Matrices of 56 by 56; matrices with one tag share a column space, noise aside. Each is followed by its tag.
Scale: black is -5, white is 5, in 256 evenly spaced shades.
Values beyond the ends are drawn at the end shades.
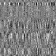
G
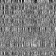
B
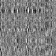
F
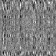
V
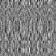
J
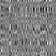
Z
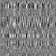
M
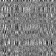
Z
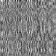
J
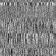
G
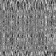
V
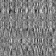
F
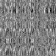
F
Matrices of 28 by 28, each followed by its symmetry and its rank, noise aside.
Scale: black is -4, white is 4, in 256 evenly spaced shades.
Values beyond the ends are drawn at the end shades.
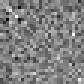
symmetric, rank seven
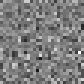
no symmetry, rank seven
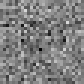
no symmetry, rank seven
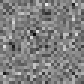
symmetric, rank six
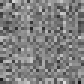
no symmetry, rank seven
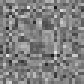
antisymmetric, rank six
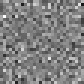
no symmetry, rank seven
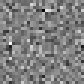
antisymmetric, rank six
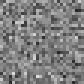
symmetric, rank seven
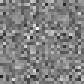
symmetric, rank five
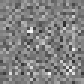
symmetric, rank five
